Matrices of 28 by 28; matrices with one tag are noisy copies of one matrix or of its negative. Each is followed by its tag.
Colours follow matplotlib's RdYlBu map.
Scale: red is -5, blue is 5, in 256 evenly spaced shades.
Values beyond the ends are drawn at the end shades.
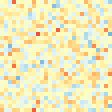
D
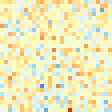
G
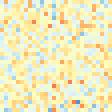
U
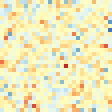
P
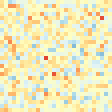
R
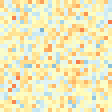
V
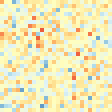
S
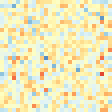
R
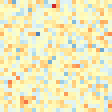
D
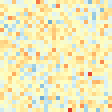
G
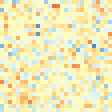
D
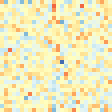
U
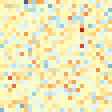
V
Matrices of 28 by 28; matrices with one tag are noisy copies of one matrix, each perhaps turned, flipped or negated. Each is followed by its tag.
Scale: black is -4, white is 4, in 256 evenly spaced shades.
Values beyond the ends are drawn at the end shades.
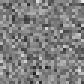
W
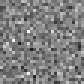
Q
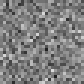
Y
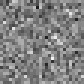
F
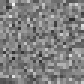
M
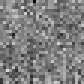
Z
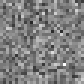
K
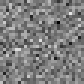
Y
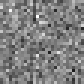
Z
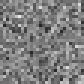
F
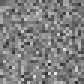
Q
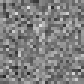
F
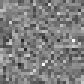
K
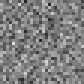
Y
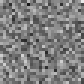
W
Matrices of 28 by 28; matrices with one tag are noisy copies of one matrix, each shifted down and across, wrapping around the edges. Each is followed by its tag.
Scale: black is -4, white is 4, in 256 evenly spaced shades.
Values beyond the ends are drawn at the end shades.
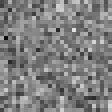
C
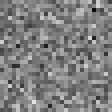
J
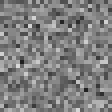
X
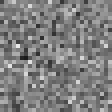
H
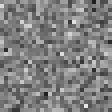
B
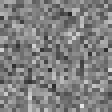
H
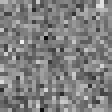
C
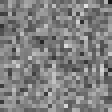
C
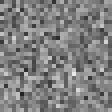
J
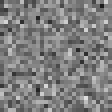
X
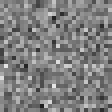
H
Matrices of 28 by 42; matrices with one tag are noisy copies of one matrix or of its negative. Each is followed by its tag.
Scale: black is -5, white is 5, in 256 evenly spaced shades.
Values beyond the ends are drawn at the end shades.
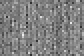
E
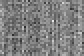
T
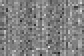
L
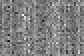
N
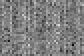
N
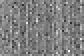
E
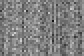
T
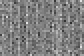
E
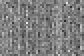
E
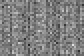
N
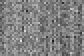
T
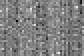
L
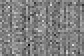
N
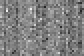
L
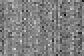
T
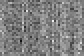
T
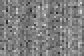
L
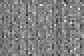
E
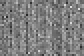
E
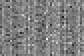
N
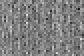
E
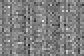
N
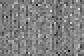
E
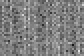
N
